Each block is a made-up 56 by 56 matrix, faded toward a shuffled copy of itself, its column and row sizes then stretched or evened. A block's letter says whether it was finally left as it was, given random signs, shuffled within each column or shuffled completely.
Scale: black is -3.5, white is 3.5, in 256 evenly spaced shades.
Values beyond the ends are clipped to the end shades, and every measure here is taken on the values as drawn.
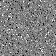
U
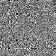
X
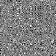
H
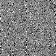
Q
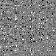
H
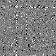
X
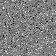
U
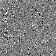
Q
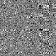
H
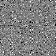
X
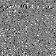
H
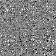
X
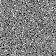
U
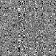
H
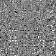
H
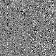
Q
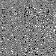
H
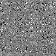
X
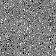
Q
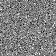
U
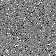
U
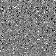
X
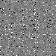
X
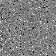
Q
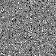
Q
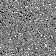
U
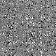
X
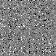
X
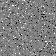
U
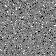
U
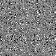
X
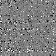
X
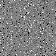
Q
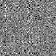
H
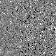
Q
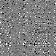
H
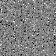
Q
